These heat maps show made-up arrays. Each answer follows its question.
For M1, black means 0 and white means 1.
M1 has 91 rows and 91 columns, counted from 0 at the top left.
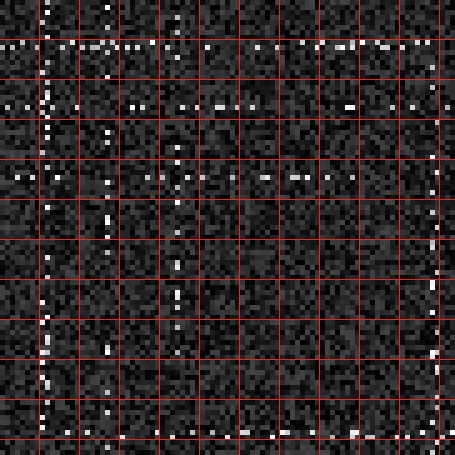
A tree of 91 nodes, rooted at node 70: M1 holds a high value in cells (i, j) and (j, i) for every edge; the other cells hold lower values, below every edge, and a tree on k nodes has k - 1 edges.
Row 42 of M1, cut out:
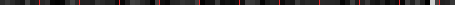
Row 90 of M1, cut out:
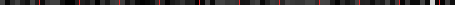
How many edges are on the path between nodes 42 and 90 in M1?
2
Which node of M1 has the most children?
9
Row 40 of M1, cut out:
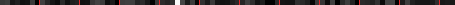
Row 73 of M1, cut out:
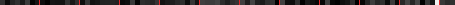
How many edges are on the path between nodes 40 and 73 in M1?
4
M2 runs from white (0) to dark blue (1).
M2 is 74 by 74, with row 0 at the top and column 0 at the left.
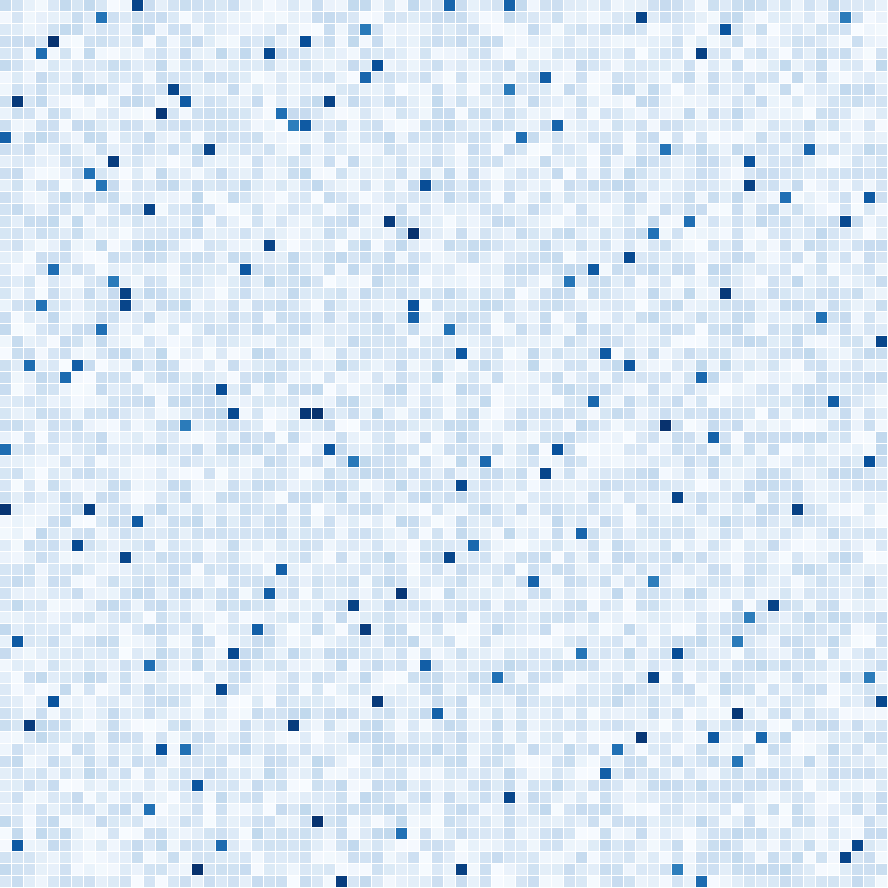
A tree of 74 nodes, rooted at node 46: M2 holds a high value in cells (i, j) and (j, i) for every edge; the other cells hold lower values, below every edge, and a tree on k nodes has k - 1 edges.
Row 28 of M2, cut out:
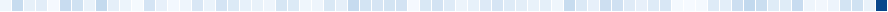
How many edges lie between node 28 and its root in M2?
7
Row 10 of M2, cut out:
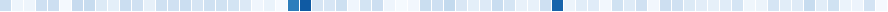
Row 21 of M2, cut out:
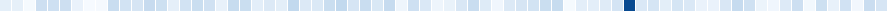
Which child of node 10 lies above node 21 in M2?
24
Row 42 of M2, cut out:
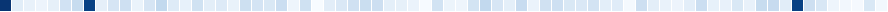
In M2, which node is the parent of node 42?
0
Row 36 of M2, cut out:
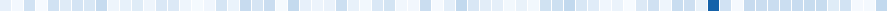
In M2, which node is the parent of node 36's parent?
61
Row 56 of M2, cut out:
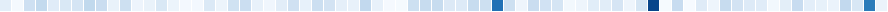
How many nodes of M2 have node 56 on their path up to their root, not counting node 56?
9
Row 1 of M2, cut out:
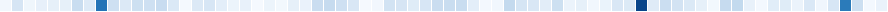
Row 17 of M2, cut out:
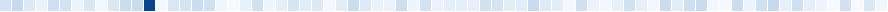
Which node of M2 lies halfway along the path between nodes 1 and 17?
35
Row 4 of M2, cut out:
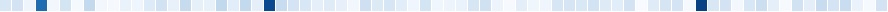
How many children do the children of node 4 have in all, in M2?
4
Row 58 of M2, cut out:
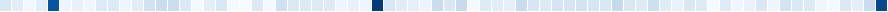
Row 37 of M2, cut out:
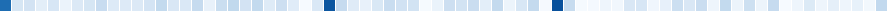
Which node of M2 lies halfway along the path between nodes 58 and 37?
25
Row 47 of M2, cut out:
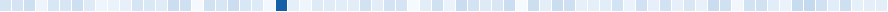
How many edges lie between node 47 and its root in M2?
9
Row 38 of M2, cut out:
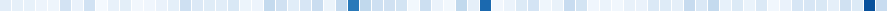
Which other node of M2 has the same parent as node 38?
16
